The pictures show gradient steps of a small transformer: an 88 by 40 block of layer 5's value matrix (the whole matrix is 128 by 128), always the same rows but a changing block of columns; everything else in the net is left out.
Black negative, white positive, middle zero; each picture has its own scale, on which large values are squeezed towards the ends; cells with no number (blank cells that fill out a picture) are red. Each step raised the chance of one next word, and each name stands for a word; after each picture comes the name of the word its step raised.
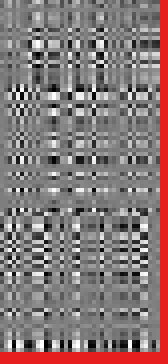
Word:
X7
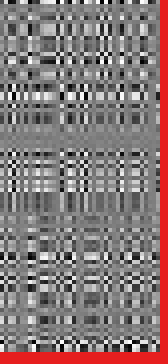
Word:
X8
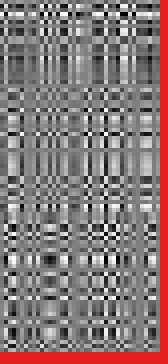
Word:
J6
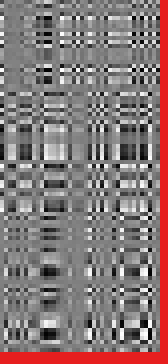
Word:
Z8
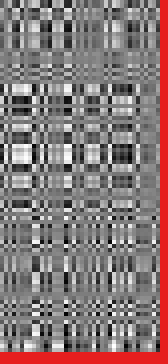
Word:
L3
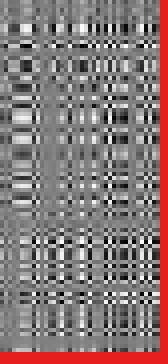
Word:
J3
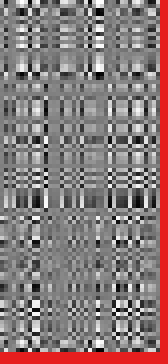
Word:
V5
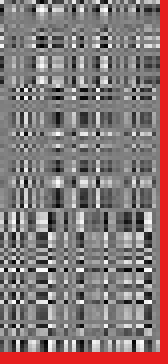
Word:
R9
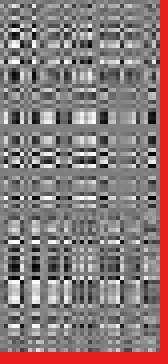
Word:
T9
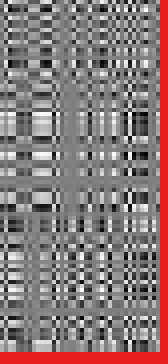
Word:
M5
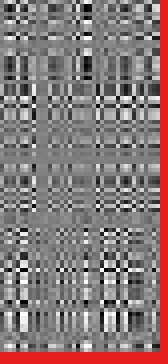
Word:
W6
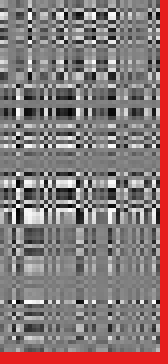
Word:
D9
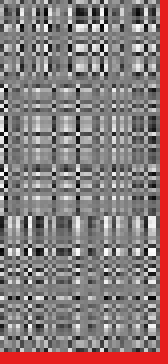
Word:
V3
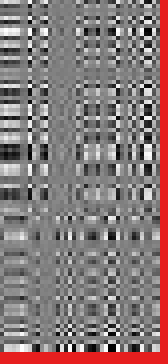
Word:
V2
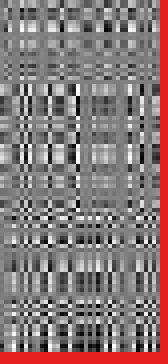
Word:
L3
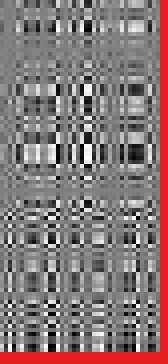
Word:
L3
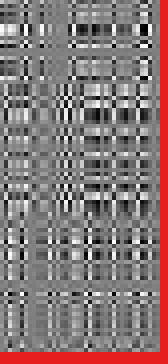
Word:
J3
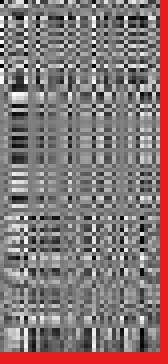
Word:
Z8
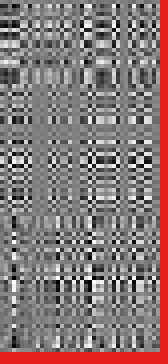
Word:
T9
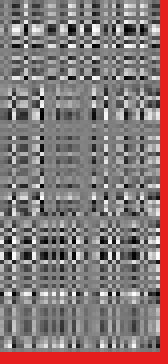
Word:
J3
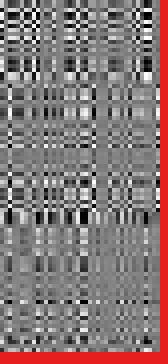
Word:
D9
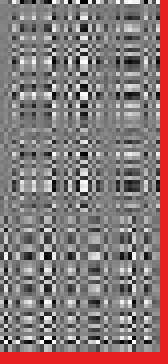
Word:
X8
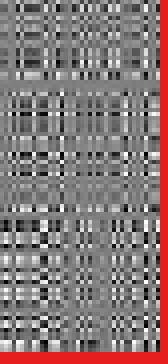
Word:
M5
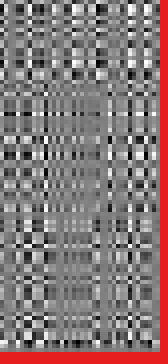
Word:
M5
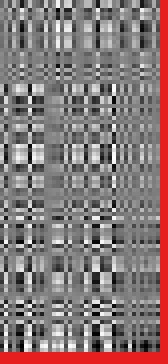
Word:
L3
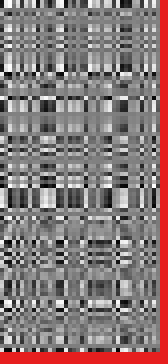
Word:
V5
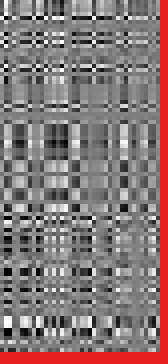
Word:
Z8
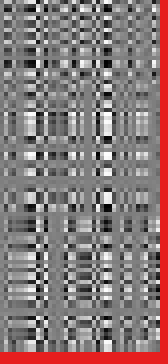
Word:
M5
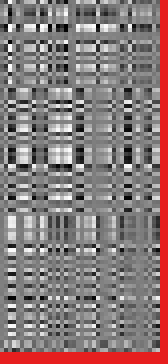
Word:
V3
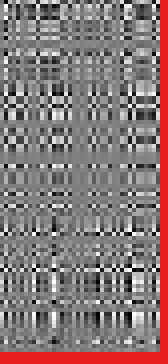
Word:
W6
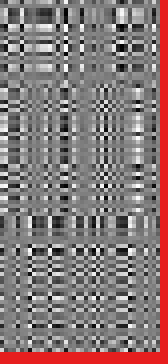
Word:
V3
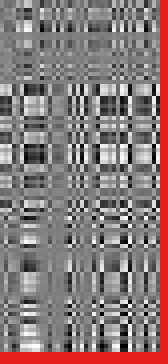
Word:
L3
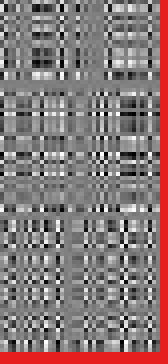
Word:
M5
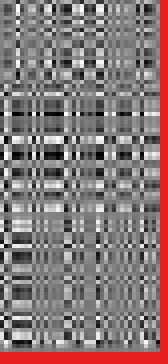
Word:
M5
